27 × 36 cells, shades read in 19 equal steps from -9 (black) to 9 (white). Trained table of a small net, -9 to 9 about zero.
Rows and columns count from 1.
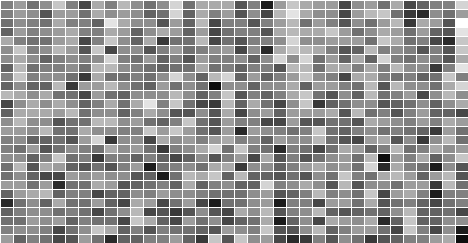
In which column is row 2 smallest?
33
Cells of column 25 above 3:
5
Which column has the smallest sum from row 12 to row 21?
22
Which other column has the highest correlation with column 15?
35
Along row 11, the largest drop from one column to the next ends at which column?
19
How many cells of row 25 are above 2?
6
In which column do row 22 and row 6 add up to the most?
29
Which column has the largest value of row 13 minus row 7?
4
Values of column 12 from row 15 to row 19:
5 -4 -1 0 -7
